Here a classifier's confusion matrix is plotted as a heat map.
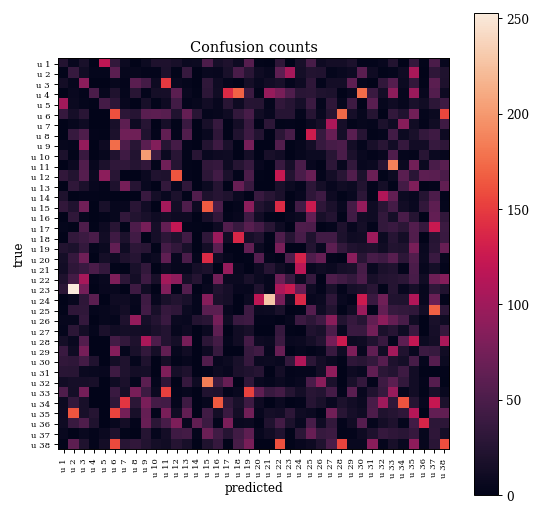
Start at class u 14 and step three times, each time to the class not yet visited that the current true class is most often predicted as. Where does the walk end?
u 22
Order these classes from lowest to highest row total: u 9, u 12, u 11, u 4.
u 11, u 9, u 12, u 4
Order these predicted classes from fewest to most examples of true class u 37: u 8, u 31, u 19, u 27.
u 8, u 31, u 27, u 19
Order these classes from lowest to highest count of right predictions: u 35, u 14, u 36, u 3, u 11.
u 14, u 11, u 3, u 35, u 36
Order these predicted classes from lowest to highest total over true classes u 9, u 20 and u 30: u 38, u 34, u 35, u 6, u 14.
u 14, u 38, u 34, u 35, u 6
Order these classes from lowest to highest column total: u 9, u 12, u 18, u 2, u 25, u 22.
u 18, u 12, u 2, u 25, u 9, u 22
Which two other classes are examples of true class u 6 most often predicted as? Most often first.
u 28, u 38
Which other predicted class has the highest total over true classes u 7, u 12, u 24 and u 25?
u 37
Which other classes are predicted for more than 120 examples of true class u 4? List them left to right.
u 17, u 18, u 30
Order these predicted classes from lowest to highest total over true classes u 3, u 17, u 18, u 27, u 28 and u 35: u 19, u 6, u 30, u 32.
u 30, u 32, u 19, u 6
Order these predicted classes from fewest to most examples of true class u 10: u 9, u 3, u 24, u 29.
u 24, u 29, u 3, u 9
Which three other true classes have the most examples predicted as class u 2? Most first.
u 23, u 35, u 38
